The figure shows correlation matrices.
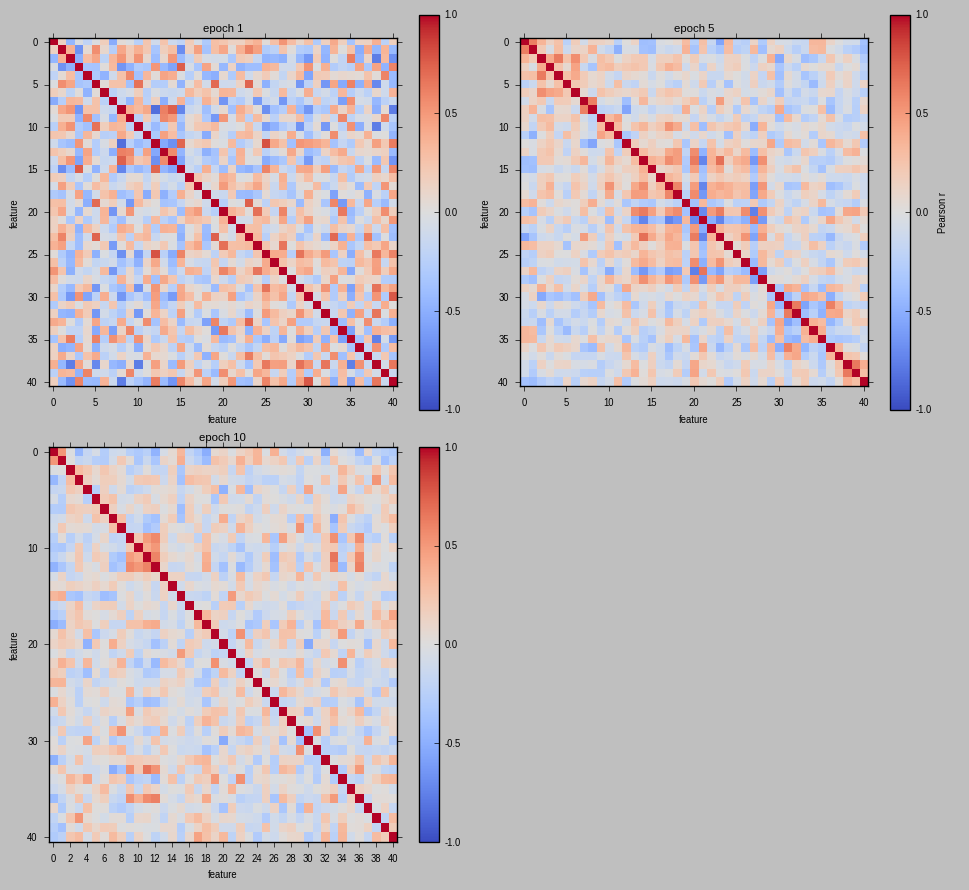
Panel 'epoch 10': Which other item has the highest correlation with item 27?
9
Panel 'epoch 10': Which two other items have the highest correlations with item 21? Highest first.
15, 35
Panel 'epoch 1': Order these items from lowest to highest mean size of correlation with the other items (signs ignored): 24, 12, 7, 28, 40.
28, 24, 7, 12, 40
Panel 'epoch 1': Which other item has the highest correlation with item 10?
5
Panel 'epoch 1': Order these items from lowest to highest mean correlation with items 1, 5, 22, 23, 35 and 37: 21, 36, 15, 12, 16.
15, 36, 12, 21, 16
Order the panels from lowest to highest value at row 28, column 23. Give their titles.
epoch 10, epoch 1, epoch 5
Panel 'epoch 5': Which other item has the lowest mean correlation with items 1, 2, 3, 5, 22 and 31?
30
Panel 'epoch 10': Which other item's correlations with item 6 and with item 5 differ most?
4
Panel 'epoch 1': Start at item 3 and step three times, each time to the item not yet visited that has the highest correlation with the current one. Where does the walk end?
25
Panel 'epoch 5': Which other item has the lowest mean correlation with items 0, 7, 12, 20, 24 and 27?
11
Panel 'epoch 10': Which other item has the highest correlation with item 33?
11
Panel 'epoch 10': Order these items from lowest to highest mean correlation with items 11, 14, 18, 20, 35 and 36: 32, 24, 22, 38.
24, 22, 38, 32
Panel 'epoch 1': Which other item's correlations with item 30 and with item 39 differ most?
4
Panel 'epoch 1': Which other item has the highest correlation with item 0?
27
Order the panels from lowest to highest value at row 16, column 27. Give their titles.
epoch 5, epoch 10, epoch 1
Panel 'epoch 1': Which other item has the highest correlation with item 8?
14
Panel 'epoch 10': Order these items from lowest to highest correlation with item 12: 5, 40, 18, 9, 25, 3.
40, 5, 25, 3, 18, 9
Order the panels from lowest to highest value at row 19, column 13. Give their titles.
epoch 1, epoch 5, epoch 10
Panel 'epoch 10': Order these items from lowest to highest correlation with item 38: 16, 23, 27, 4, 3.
27, 23, 4, 16, 3
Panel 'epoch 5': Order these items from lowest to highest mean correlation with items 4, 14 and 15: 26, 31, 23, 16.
31, 16, 26, 23
